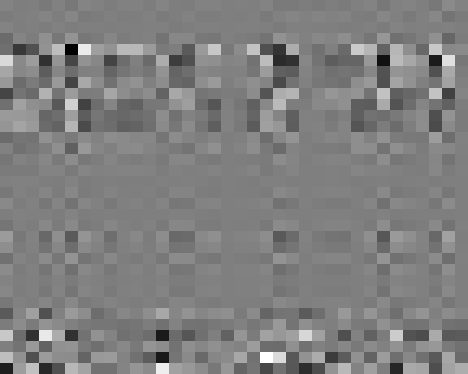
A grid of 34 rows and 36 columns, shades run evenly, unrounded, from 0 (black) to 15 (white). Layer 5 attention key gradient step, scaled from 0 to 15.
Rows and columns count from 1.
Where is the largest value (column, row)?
21, 33
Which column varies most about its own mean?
6
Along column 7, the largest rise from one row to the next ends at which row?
5
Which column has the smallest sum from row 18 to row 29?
4
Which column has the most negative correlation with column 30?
35
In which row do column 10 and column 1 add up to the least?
34
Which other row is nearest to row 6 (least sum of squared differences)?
7
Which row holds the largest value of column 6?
10
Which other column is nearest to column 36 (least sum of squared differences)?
18
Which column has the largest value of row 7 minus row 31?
13
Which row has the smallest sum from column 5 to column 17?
31
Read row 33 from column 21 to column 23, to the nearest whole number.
15 13 5
